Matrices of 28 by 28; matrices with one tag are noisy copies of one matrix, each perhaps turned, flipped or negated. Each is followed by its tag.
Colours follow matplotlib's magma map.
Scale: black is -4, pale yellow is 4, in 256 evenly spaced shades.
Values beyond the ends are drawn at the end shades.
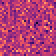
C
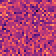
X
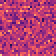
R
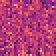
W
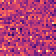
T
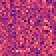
C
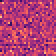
R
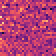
T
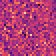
C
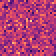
C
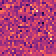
C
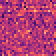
R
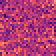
W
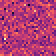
C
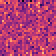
W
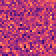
C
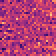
T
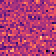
T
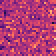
T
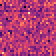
R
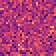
X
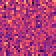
T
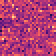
W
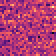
T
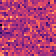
W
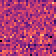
R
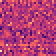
R
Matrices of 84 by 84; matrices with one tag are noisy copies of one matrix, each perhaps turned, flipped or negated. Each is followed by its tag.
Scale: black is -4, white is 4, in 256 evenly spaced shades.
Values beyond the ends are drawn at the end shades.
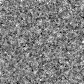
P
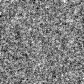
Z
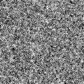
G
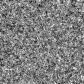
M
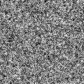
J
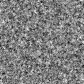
P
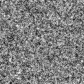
J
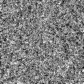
Z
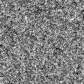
J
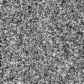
Z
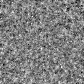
M
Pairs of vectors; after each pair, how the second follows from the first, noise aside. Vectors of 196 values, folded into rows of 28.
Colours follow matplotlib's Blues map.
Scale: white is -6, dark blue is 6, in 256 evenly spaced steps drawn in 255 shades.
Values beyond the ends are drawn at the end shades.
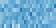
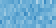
reversed, shrunk.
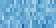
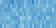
reversed, shrunk.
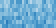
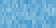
wrapped around, negated, shrunk.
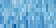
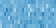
reversed, negated, partly zeroed.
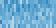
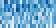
scaled up.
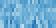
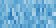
wrapped around.
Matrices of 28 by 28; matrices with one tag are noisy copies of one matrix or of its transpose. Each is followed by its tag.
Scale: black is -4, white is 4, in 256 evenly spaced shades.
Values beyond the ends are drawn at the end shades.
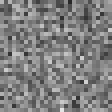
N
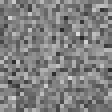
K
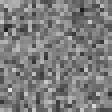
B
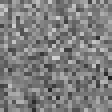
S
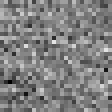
B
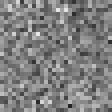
B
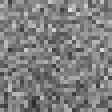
S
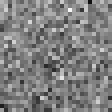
S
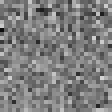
N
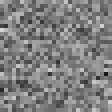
N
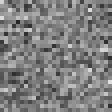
B
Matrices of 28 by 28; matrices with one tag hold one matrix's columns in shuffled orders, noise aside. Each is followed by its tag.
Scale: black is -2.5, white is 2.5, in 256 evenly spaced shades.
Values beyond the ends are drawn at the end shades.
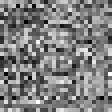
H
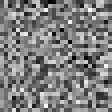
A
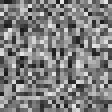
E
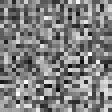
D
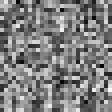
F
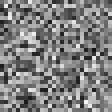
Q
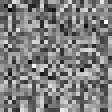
F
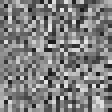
F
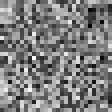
D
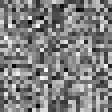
F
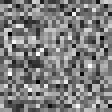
E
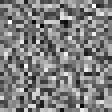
Q
